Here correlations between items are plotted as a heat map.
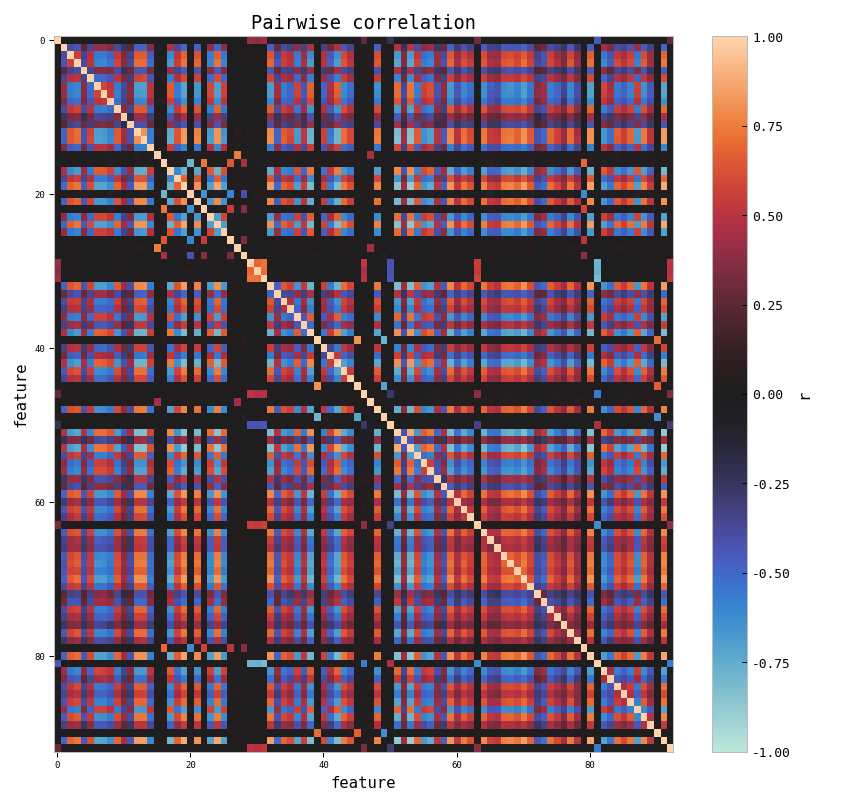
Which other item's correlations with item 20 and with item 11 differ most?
16
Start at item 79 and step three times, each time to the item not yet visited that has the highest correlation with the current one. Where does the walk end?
26
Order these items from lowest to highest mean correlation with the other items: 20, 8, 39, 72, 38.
38, 8, 72, 20, 39
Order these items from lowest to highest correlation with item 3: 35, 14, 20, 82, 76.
82, 14, 20, 76, 35
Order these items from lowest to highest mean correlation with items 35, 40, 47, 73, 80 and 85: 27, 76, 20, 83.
83, 20, 27, 76
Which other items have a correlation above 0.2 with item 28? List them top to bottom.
16, 22, 26, 79
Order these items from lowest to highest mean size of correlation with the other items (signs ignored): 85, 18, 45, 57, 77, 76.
45, 76, 57, 85, 18, 77
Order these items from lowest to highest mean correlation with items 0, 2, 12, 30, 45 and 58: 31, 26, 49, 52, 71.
49, 26, 52, 71, 31
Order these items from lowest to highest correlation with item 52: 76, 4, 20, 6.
6, 4, 20, 76
